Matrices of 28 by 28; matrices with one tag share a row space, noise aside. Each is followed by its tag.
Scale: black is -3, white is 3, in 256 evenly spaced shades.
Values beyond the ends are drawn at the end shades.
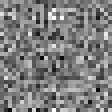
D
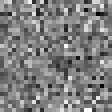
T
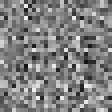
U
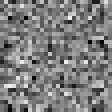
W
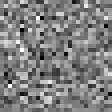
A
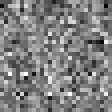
W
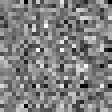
U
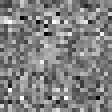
A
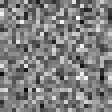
U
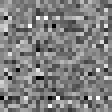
D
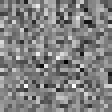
U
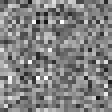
D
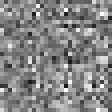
T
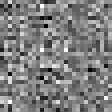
A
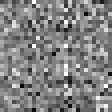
T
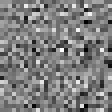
U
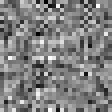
D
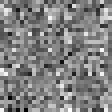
W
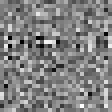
D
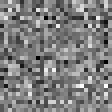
D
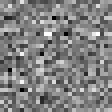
A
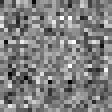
W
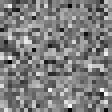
W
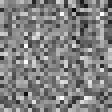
U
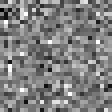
A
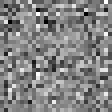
D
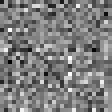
W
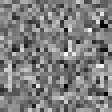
T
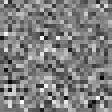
A
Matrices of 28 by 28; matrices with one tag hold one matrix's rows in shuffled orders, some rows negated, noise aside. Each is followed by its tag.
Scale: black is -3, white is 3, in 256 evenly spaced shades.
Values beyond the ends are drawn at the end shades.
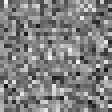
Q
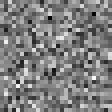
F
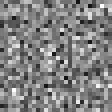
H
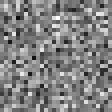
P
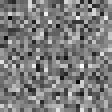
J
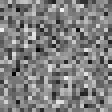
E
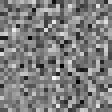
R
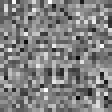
Q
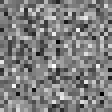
E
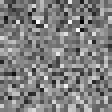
J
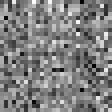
Q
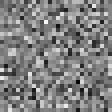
J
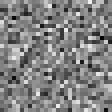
H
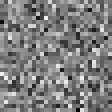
J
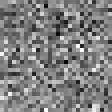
J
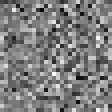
R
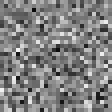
P
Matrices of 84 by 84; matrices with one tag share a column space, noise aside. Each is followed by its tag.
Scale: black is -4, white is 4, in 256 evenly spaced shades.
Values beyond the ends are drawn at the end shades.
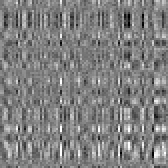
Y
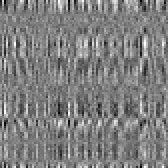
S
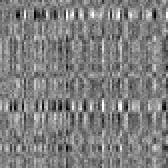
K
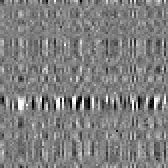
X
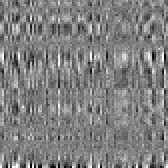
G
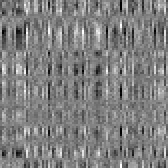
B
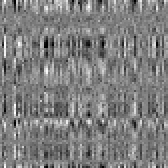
S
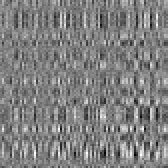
Y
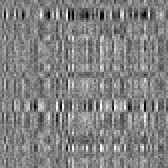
K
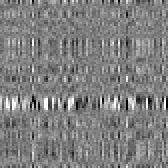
X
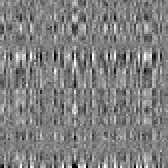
G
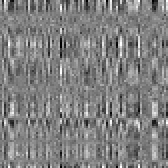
S
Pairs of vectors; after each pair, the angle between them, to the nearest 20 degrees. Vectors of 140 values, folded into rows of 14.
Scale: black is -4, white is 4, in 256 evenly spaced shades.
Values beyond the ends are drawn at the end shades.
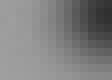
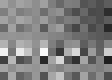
60 degrees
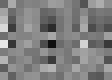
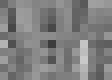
40 degrees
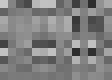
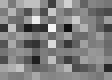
100 degrees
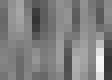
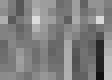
160 degrees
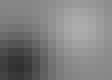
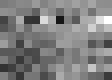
60 degrees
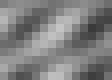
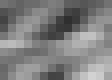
140 degrees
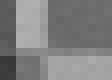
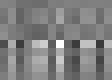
100 degrees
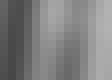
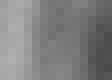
160 degrees
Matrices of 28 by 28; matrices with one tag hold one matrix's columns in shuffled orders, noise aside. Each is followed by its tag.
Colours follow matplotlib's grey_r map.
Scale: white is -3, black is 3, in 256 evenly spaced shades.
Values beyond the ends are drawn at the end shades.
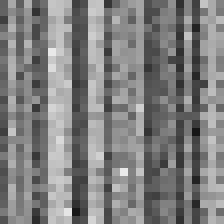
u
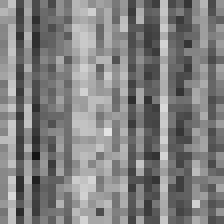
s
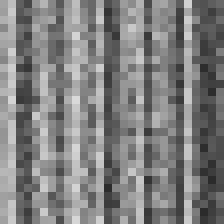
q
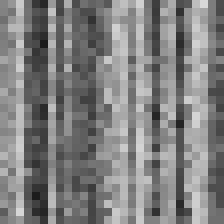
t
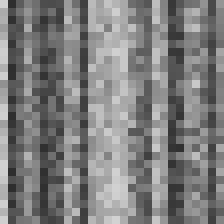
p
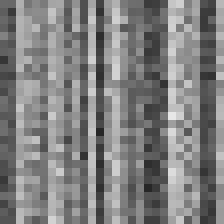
p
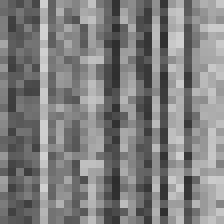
s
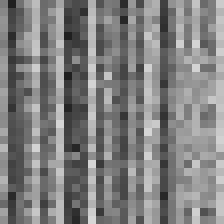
t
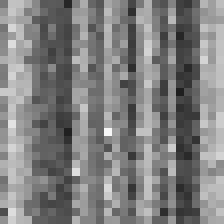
s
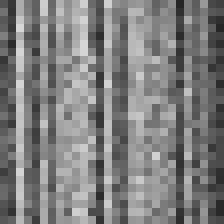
t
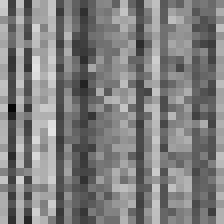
u
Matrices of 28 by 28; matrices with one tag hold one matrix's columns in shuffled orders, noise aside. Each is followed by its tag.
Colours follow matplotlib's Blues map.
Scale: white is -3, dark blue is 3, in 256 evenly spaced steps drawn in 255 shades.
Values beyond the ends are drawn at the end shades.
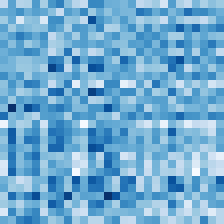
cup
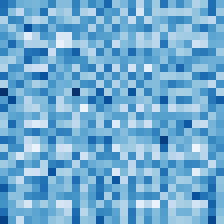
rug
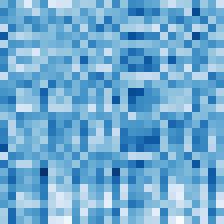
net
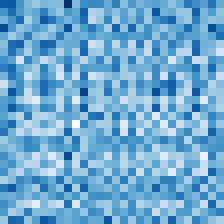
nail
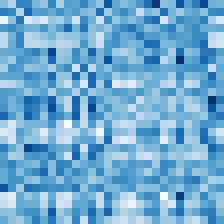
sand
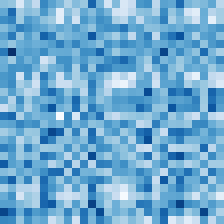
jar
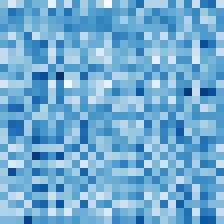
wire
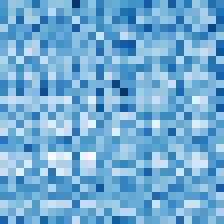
nail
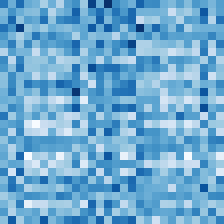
nail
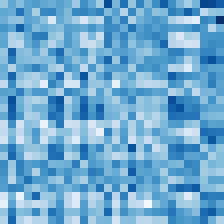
sand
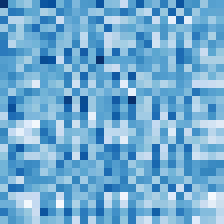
sand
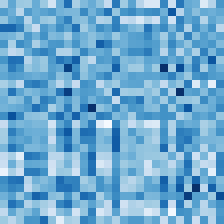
cup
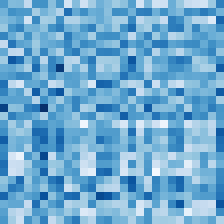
cup
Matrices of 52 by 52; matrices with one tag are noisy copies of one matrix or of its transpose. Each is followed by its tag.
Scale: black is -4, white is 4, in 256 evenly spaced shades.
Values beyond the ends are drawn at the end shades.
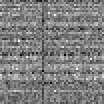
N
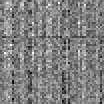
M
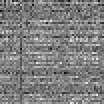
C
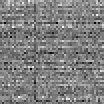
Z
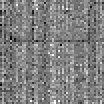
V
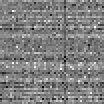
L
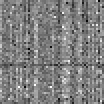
L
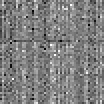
V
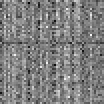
N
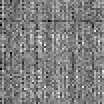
C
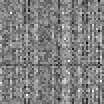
L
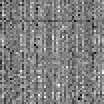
C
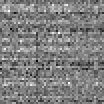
M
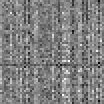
L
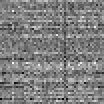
L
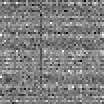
V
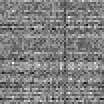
L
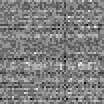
L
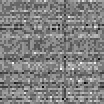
L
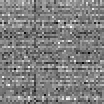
Z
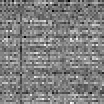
C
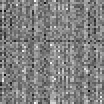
V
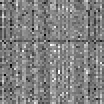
V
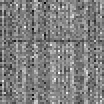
V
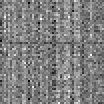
N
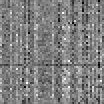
L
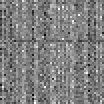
V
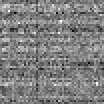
M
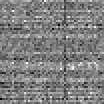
L
